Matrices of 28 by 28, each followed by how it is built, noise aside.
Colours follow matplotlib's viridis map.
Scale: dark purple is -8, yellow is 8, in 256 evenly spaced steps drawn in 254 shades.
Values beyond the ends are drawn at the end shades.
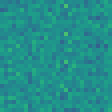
repeating rows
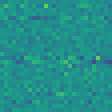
uneven rows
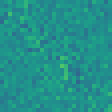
block diagonal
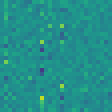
uneven columns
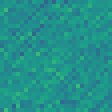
Hankel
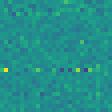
uneven rows
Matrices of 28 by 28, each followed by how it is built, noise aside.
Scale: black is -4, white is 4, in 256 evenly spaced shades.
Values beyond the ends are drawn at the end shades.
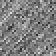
Hankel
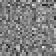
low rank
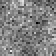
smooth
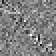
banded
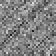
Hankel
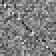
diagonal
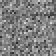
noise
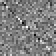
diagonal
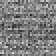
blocks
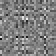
low rank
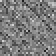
Toeplitz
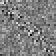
banded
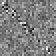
banded
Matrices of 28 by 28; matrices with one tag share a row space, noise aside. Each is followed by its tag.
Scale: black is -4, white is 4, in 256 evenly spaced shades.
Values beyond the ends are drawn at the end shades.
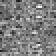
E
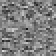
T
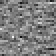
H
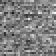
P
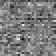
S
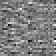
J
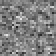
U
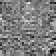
P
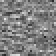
J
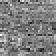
S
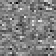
U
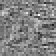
H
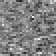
H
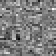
E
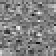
E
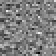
E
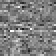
S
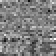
P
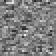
T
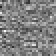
P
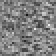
T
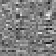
U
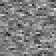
H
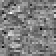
J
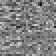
E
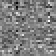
U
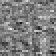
H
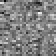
E
